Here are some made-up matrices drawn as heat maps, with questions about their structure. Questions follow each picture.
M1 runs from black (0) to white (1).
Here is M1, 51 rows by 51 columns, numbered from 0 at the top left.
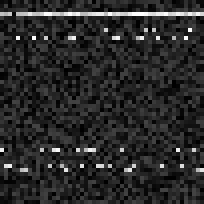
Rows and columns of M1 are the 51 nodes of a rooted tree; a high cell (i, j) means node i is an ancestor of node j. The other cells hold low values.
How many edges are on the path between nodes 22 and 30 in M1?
2
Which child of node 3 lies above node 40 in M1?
41
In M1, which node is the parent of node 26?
7
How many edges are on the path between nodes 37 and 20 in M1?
3
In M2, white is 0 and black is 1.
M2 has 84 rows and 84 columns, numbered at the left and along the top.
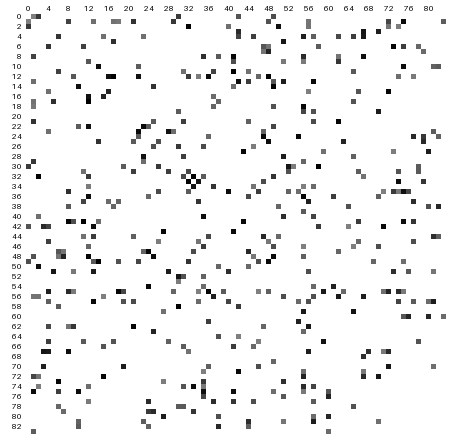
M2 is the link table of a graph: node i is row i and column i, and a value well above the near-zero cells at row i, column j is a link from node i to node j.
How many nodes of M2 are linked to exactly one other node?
4
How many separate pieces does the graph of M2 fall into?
2
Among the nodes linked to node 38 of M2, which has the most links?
node 8
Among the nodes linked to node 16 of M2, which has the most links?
node 12
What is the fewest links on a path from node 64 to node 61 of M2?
5
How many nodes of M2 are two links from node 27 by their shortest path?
9
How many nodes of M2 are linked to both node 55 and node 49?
4
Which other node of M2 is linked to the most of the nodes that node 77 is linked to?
node 34
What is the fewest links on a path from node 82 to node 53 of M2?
6
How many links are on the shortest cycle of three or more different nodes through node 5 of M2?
5
